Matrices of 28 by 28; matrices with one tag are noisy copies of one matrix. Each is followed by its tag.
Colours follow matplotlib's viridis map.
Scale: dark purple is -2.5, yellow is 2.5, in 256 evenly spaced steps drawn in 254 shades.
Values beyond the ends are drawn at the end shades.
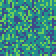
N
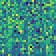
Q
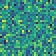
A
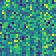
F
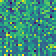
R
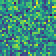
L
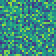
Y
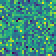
Q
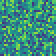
L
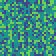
Q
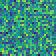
A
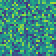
Q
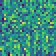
F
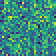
F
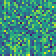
F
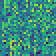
F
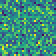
A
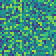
Y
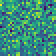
L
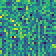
R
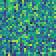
L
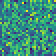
F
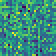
R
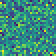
A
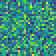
A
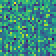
R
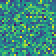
A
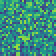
L
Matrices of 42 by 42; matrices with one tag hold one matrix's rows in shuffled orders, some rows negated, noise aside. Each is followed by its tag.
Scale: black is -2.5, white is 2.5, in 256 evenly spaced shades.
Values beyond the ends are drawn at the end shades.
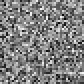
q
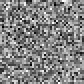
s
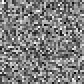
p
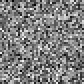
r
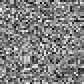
q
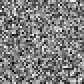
p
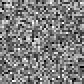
s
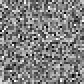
p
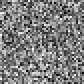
p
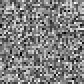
s
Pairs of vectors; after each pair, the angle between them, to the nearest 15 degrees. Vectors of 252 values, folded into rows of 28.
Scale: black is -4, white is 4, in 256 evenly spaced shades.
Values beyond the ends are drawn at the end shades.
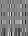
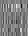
90 degrees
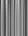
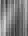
135 degrees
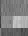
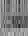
135 degrees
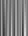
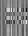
60 degrees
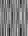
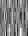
150 degrees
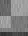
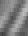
75 degrees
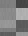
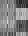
30 degrees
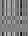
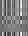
165 degrees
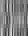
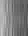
60 degrees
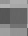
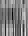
75 degrees
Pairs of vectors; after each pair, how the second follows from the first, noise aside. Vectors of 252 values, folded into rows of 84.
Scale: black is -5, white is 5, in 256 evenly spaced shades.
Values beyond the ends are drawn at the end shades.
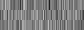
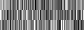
reversed, negated, scaled up.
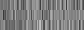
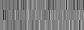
partly zeroed.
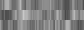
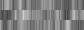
copied.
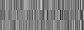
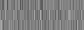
wrapped around, shrunk.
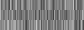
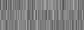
wrapped around, shrunk.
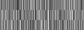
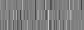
partly zeroed.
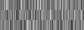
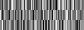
reversed, negated, scaled up.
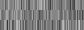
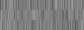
wrapped around, shrunk.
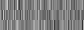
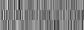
copied.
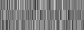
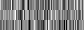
reversed, negated, scaled up.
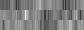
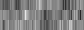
copied.
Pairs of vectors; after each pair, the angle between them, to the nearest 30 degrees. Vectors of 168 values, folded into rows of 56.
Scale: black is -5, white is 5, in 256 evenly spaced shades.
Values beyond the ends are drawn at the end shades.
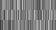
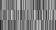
30 degrees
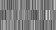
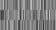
60 degrees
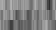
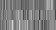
120 degrees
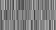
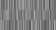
150 degrees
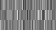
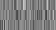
120 degrees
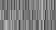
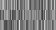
150 degrees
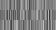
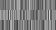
150 degrees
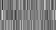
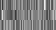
30 degrees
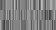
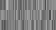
60 degrees
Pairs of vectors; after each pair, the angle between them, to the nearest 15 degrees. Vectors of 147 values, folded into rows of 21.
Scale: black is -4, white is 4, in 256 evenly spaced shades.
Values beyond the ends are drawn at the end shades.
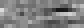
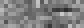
45 degrees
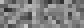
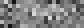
60 degrees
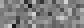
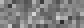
60 degrees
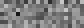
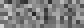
60 degrees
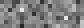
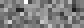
105 degrees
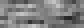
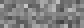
75 degrees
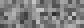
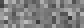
120 degrees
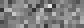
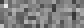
75 degrees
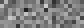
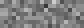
135 degrees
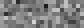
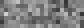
135 degrees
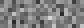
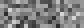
90 degrees
